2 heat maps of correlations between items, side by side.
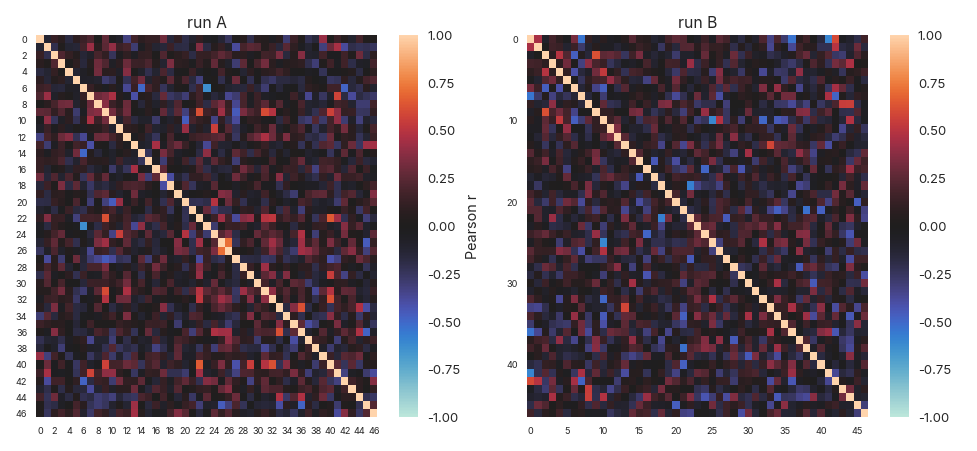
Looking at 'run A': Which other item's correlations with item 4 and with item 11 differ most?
24
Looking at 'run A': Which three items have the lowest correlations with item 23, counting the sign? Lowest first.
6, 13, 24
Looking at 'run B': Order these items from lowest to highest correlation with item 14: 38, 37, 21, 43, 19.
21, 43, 19, 38, 37
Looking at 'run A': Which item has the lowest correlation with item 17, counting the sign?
18
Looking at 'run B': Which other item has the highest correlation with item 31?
39
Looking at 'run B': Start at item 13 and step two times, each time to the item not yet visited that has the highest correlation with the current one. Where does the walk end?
36
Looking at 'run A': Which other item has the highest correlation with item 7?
41
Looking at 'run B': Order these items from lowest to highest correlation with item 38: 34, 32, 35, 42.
42, 35, 32, 34
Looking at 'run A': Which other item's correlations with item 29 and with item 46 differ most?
42
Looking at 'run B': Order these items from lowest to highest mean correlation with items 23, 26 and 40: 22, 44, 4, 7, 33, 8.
8, 44, 7, 4, 22, 33
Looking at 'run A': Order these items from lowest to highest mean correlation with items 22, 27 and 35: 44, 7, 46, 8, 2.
46, 8, 7, 2, 44
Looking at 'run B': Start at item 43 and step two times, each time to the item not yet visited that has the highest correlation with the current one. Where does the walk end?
44
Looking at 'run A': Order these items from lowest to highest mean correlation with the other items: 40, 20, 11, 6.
6, 20, 11, 40
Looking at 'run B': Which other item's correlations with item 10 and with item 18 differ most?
26
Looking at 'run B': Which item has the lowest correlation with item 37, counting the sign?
28
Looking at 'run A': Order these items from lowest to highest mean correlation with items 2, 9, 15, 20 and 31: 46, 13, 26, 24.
13, 46, 26, 24
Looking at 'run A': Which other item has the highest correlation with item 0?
39
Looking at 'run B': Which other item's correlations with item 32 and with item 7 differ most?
0
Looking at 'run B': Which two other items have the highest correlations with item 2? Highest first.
9, 4
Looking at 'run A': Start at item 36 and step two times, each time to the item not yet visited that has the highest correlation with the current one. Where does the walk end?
44
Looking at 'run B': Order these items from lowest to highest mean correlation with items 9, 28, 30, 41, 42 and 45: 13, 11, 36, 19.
13, 36, 19, 11
